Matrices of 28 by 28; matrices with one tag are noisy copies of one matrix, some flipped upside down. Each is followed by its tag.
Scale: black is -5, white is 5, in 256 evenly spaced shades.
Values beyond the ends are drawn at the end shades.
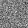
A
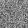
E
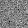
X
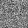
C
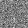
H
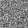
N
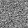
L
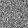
N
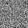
A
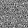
H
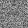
A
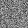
C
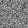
A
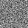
A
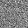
L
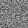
C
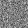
N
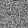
A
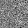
X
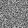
C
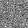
H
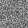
A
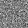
A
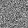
L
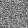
C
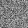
C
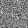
C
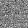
H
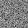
N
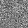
X
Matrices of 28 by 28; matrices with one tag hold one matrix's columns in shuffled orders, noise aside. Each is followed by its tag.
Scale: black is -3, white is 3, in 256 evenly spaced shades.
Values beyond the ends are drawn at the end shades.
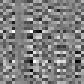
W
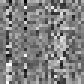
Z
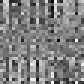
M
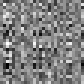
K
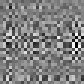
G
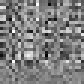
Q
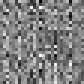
Z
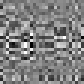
G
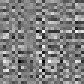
W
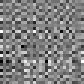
W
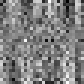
M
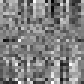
M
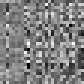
K
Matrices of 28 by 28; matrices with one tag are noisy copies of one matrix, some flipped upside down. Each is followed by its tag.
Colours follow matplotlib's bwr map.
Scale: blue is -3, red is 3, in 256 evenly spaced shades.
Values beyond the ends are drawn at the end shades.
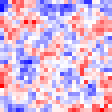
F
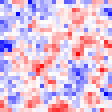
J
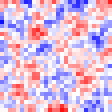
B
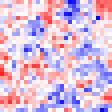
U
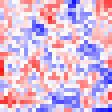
U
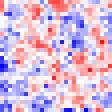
J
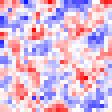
B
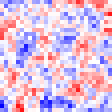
F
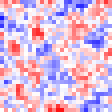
B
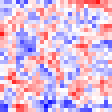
F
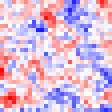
U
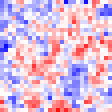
J
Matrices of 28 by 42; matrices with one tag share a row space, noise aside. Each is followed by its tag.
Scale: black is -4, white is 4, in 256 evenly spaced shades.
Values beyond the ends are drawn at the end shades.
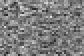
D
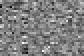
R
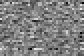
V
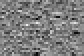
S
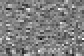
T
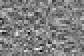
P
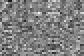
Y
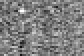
D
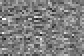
P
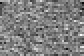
V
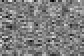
Y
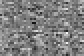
V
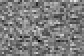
S
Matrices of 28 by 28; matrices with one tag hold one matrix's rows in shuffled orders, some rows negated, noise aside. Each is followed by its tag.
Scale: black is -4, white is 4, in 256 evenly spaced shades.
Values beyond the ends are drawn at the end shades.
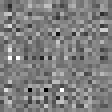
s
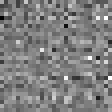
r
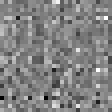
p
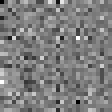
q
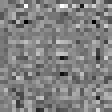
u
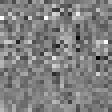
p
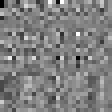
q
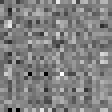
s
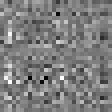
s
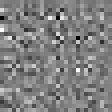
q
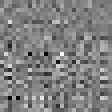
s
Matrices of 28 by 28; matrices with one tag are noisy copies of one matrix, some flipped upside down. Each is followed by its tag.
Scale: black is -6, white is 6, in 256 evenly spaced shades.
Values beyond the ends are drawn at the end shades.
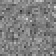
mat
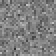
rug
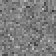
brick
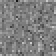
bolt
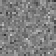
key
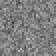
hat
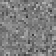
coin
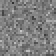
rug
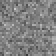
coin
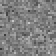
key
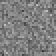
coin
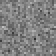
hat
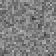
rug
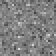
rug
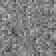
hat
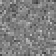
key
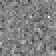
bolt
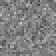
rug
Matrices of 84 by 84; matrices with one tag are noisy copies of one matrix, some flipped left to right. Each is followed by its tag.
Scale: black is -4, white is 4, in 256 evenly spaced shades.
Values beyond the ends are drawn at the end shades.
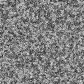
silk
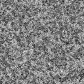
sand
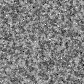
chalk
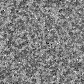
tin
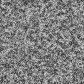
tin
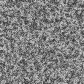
silk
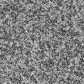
chalk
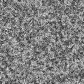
sand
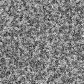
chalk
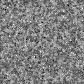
tin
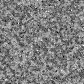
sand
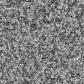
silk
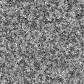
silk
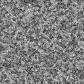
tin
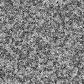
sand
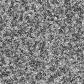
chalk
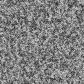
silk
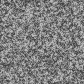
tin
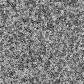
silk
